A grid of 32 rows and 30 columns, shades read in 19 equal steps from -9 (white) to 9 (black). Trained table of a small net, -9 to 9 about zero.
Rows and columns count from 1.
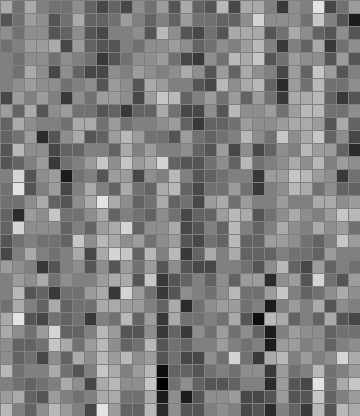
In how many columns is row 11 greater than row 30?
12
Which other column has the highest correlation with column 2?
15
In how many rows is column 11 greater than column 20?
11
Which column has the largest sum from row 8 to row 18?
17
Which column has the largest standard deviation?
14
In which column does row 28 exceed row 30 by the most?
27
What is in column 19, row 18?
2
